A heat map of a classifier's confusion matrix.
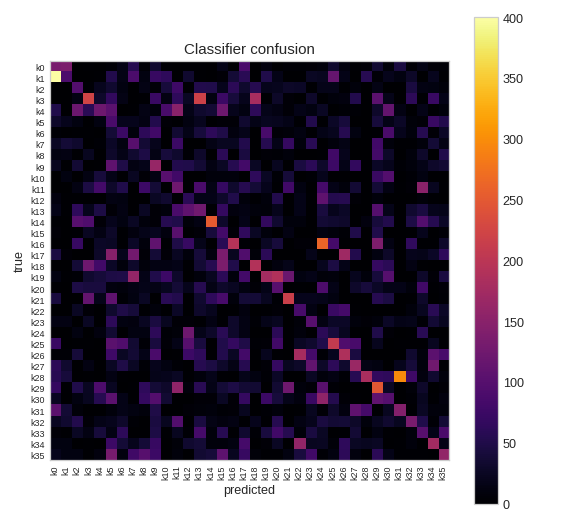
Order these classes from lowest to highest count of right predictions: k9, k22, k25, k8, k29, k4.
k8, k22, k4, k9, k25, k29
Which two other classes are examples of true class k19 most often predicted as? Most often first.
k20, k7
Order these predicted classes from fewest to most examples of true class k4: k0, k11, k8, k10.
k8, k0, k10, k11
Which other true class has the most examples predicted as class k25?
k1
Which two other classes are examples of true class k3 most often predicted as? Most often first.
k13, k18
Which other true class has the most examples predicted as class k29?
k16
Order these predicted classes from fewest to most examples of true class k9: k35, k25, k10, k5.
k10, k35, k25, k5
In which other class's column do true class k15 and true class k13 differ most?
k12
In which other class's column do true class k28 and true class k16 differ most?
k31
